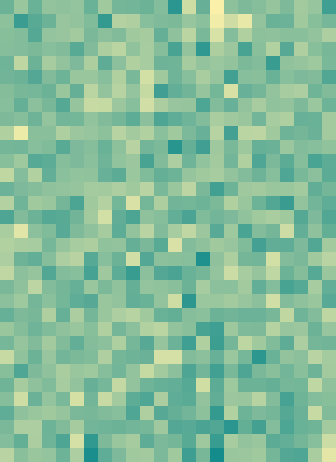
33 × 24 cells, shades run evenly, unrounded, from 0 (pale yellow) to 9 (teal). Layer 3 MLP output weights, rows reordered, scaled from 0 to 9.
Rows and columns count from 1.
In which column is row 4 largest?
15
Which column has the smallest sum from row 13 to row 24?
8
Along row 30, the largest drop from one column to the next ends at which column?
17
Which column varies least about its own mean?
4
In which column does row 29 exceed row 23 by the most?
21
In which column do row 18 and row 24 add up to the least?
13
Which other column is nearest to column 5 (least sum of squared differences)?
22
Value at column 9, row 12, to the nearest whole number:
4
